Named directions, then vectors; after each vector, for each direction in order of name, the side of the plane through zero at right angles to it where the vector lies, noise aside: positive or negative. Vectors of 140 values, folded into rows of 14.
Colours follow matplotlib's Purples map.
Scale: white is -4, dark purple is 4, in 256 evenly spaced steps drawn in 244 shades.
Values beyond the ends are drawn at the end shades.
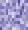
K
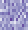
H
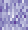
negative, positive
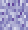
positive, positive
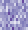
positive, negative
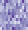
positive, negative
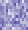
negative, positive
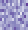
negative, negative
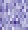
negative, positive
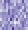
positive, negative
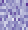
negative, negative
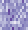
positive, negative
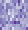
negative, positive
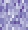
negative, positive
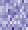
positive, negative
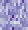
positive, negative
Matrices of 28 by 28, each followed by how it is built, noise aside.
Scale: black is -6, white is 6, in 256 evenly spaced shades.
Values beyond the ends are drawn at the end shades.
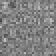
low rank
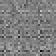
low rank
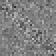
banded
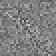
banded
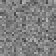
low rank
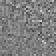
upper triangular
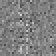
uneven columns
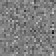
uneven columns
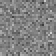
repeating rows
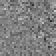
upper triangular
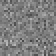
low rank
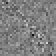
banded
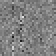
uneven columns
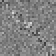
banded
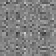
low rank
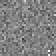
uneven columns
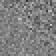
upper triangular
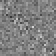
banded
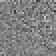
upper triangular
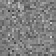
uneven columns
